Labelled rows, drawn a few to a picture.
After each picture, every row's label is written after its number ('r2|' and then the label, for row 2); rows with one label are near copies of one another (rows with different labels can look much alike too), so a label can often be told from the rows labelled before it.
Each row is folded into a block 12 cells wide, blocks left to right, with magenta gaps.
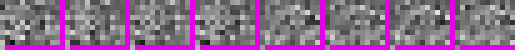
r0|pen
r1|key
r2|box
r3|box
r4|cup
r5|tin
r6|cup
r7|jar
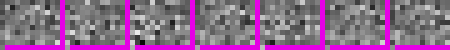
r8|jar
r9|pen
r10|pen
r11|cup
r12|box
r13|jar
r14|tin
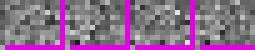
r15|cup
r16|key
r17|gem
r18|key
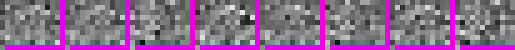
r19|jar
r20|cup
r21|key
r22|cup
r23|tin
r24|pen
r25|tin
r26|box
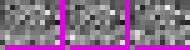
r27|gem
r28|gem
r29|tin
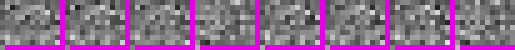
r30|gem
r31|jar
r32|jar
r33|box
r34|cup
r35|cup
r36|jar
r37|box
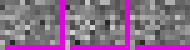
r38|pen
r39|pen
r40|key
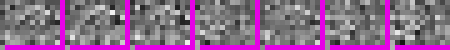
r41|gem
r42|cup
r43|jar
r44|pen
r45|tin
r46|key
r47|key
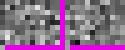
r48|tin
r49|key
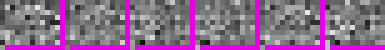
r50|tin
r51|jar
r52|key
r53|box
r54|gem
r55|pen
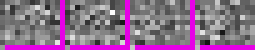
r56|jar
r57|gem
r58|box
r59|key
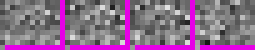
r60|gem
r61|jar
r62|tin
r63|key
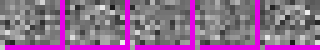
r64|box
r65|jar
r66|pen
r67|key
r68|gem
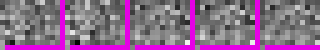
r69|key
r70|key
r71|jar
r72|jar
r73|jar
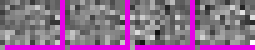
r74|tin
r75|tin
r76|key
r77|jar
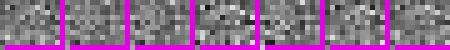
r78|jar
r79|box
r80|box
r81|tin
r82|box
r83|jar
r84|tin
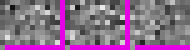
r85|jar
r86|tin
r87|key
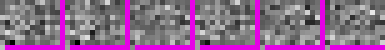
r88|box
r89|key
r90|tin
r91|box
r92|cup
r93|gem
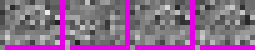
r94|gem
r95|pen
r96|cup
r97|cup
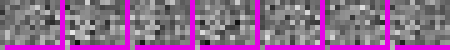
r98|cup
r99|pen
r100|key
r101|box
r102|tin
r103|tin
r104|pen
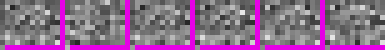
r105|gem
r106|box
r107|gem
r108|gem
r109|jar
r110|tin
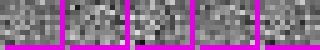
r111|box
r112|jar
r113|key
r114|jar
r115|box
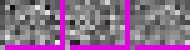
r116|jar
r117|box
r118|jar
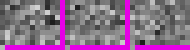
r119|cup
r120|gem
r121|key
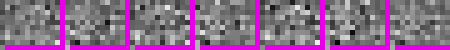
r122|jar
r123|box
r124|tin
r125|pen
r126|jar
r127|key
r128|box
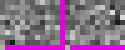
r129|box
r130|cup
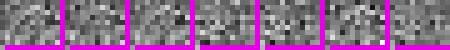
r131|cup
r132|tin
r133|cup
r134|box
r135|pen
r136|jar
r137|pen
